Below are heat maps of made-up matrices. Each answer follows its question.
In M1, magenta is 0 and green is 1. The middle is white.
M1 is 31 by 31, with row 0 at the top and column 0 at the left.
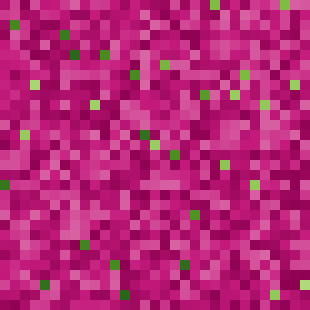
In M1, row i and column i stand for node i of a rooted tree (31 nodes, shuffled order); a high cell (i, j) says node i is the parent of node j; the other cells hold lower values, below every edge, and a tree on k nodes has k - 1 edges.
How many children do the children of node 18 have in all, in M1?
2
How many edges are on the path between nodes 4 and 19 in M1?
4
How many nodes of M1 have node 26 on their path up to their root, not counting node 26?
9
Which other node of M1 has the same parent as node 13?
24
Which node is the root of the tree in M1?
5
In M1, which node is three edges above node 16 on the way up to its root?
8
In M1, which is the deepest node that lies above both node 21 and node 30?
0
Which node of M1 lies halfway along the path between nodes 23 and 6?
7
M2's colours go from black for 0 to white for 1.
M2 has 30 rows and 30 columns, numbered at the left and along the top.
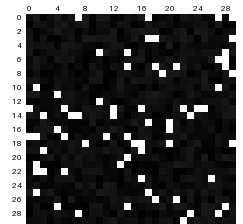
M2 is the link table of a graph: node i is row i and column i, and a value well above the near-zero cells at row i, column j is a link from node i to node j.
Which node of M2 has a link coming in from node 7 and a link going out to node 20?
node 18
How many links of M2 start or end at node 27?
7
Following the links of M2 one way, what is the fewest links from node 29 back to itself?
6
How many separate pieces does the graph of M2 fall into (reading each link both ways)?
2
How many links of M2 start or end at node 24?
1
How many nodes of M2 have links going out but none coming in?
1
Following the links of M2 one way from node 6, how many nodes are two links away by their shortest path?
4
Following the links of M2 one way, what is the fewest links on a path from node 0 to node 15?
3
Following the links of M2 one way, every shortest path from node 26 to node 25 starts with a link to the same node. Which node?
node 21
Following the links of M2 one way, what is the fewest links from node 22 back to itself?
6
